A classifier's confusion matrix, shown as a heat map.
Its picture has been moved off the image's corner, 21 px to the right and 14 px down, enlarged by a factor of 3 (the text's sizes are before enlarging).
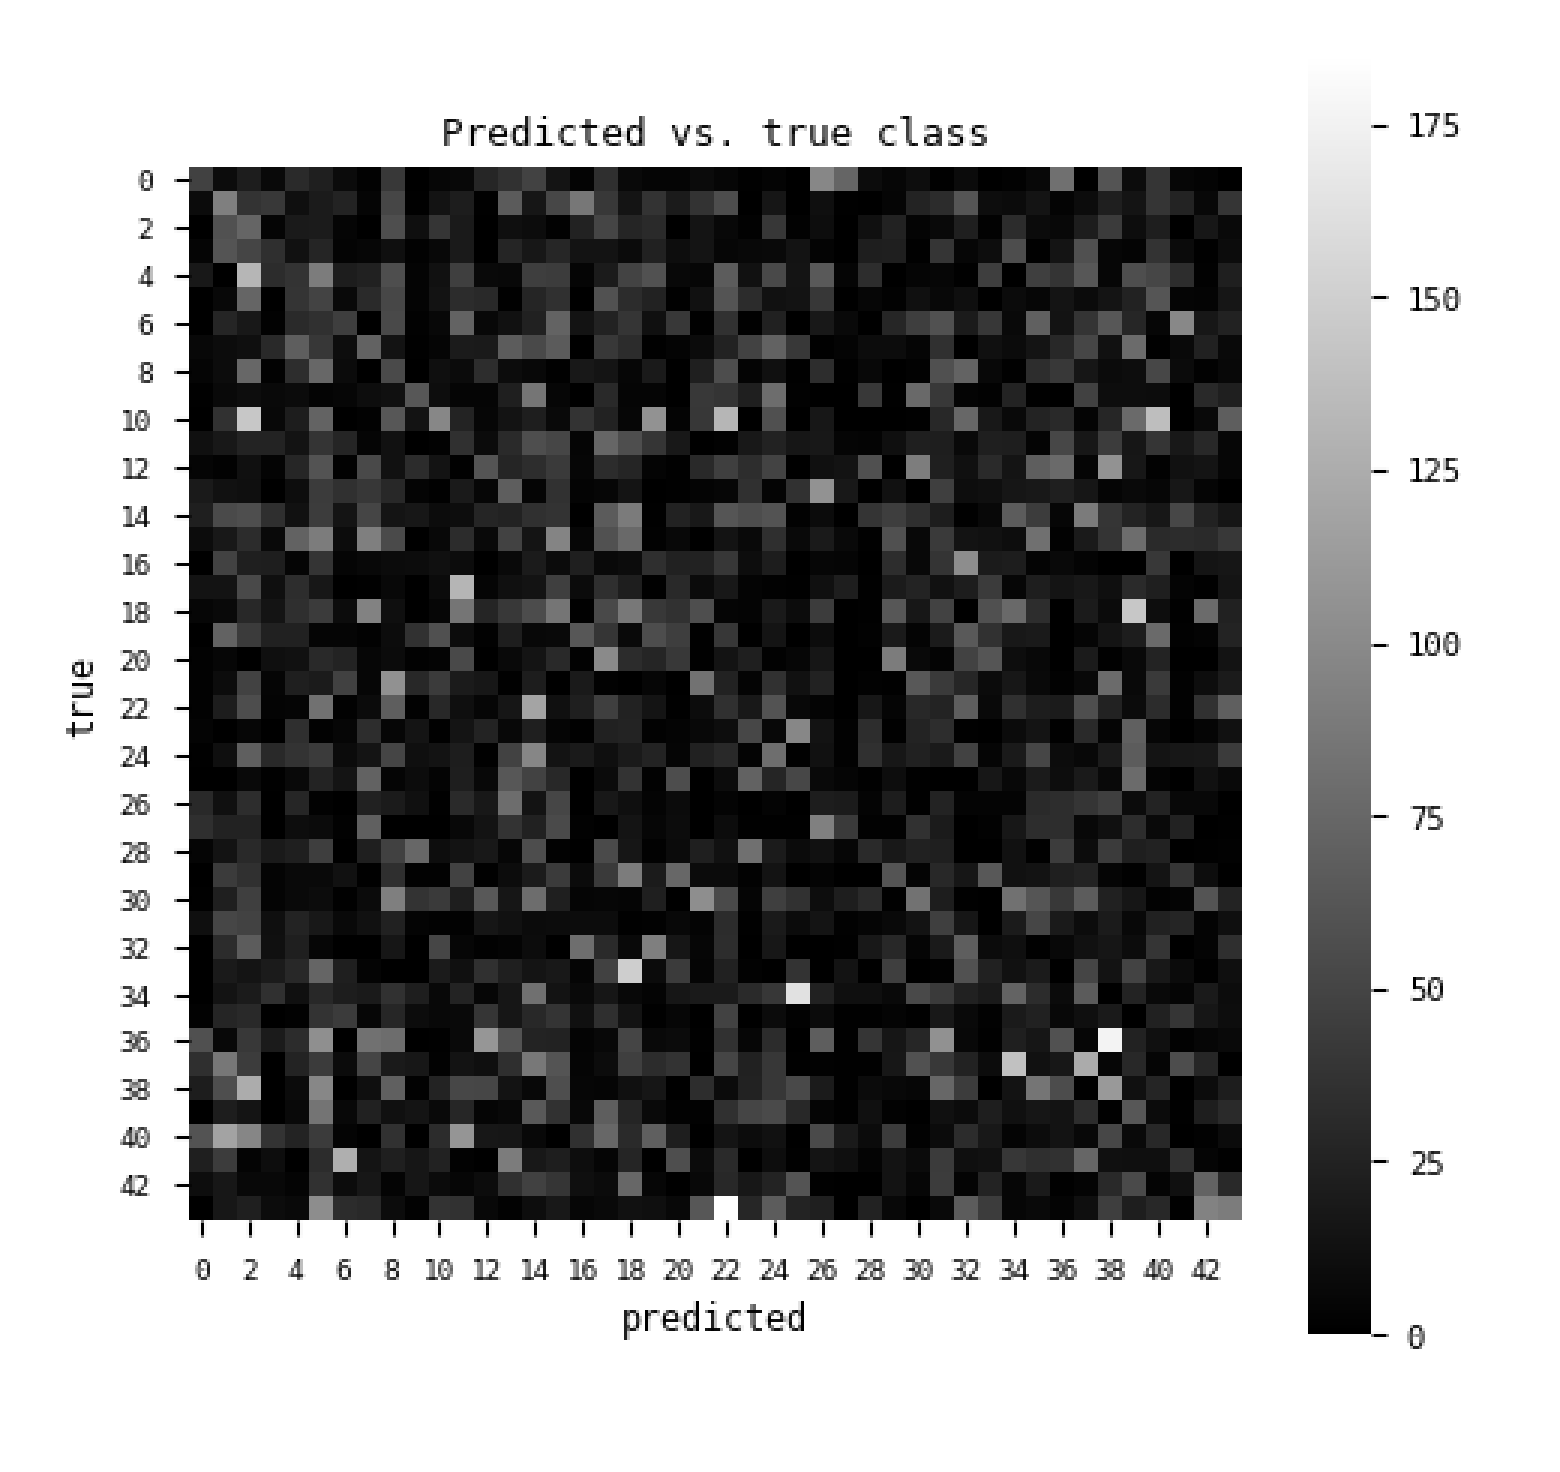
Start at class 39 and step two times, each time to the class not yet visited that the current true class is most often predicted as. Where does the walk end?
2
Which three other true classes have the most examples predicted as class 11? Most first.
17, 40, 18
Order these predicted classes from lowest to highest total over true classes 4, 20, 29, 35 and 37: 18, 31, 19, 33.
31, 19, 33, 18
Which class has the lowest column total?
27
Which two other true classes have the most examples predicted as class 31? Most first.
36, 38
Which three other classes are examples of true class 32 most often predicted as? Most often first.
19, 16, 2
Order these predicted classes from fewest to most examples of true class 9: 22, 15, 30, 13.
15, 13, 22, 30
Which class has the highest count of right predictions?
37
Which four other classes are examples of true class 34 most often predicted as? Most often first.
25, 14, 37, 30
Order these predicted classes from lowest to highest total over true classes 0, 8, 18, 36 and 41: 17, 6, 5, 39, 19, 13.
19, 17, 6, 39, 13, 5
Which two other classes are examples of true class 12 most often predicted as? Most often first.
38, 30
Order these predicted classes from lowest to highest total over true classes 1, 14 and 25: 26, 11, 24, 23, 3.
26, 11, 3, 24, 23
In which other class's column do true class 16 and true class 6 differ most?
41
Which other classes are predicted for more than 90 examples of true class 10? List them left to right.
2, 19, 22, 40
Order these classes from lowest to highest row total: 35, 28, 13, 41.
35, 13, 28, 41
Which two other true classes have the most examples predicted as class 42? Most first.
43, 18
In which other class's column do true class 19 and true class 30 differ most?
21
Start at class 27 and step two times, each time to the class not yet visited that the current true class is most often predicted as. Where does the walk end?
13
